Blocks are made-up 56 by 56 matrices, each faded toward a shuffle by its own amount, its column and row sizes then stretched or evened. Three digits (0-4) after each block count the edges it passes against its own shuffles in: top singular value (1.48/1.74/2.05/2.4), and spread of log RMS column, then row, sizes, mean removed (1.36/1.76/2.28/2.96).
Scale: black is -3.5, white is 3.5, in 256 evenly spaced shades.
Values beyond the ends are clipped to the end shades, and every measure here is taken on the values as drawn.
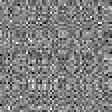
4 2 1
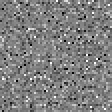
1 0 1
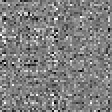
3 3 2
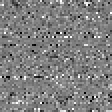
0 0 4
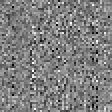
2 3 0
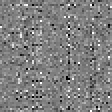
2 3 2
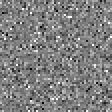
0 0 1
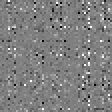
1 3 2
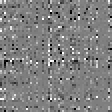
2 4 3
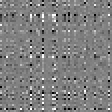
4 4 4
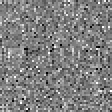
1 0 0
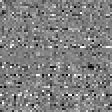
1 0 4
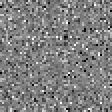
1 0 1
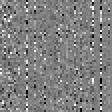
2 4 0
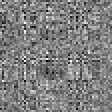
4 3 2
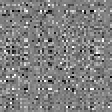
4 2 3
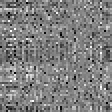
3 3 0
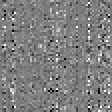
0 4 2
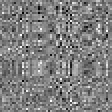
4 3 1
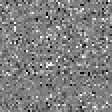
0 2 2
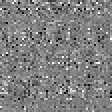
1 0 3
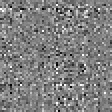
2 3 2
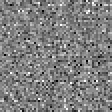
0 0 3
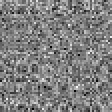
3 0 1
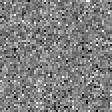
0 1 1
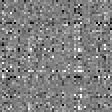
2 3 3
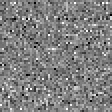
1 0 2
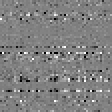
3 1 4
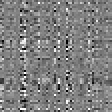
4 4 3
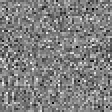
2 0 1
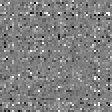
0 2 3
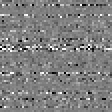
2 0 4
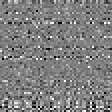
4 0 4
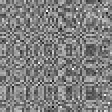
4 0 0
